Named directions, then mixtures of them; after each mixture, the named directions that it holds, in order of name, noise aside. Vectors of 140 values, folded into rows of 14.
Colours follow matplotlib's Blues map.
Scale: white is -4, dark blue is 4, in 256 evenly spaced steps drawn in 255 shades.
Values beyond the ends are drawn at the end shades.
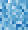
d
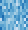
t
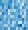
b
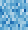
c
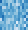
t.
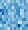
b, c, d.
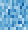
b.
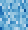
c, t.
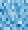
b, c, d.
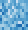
b, d.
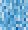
b, t.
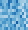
b, d, t.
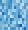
b.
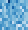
d.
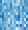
b, t.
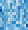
c, d, t.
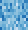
t.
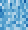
c, d, t.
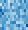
c, d, t.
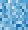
d.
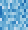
b, c, t.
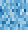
c.
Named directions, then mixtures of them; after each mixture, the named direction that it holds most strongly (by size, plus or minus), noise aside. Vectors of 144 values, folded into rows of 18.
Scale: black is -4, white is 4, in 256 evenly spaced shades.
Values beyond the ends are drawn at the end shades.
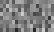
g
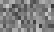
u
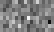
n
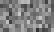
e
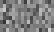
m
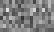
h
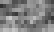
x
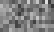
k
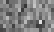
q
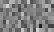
u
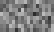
g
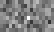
n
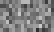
e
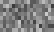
u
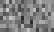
h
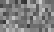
m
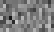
m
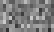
m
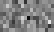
n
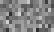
e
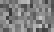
e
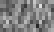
q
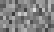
h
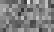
k
